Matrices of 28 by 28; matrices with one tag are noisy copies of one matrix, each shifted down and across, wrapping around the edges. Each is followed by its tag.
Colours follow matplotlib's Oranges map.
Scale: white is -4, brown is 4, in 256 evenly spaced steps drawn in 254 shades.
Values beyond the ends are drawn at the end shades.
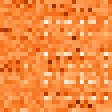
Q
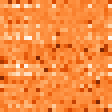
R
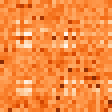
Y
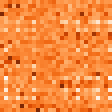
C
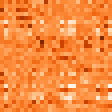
Y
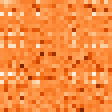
R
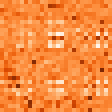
Y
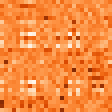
Y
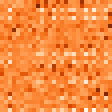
C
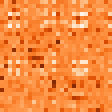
Y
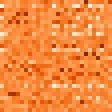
Q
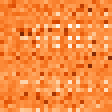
C
